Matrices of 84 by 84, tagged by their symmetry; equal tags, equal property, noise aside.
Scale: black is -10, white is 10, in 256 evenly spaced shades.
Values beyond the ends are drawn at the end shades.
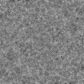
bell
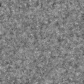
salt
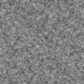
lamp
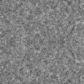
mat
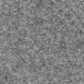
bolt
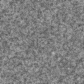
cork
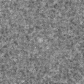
cork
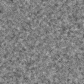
cork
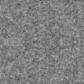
mat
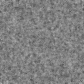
bell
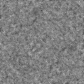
bolt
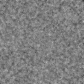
bolt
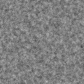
lamp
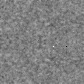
mat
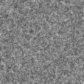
cork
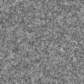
salt
